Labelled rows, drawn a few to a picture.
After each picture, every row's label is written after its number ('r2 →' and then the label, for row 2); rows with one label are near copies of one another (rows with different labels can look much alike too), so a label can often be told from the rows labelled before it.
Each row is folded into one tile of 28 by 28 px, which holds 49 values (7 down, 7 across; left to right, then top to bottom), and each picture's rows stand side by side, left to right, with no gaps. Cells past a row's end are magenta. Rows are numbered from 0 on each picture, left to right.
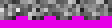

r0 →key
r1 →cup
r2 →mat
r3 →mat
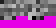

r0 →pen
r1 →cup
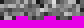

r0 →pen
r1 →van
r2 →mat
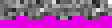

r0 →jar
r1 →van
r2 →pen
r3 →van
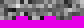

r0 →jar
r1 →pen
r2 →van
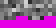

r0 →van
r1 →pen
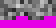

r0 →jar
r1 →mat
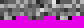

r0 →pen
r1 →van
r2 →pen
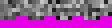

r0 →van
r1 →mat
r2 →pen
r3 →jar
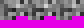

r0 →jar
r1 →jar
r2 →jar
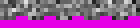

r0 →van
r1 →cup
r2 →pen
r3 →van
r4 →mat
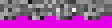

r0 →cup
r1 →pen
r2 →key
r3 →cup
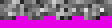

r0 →mat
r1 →van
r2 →cup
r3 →key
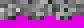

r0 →key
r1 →mat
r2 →cup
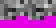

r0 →jar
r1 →jar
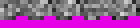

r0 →key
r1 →mat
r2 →mat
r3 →pen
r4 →mat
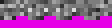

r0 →pen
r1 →key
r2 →key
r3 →jar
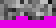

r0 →jar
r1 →mat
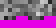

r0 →cup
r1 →mat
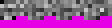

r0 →pen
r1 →jar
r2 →jar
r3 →key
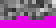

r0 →jar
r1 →van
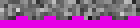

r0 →key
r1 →van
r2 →mat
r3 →cup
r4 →mat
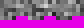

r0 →jar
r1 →jar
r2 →mat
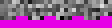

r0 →mat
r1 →pen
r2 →cup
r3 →jar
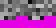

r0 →cup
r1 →pen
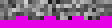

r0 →van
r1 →mat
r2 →pen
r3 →cup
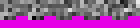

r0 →cup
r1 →cup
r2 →van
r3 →mat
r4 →van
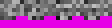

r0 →mat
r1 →cup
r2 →pen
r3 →pen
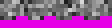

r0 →mat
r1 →pen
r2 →van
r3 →mat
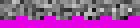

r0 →mat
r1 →jar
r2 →jar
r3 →cup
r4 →key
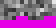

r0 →jar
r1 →van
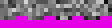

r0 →van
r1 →key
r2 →pen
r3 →mat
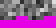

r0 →mat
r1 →van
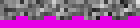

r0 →jar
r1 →van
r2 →cup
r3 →jar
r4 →van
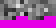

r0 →jar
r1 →key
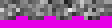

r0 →key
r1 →mat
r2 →van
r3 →cup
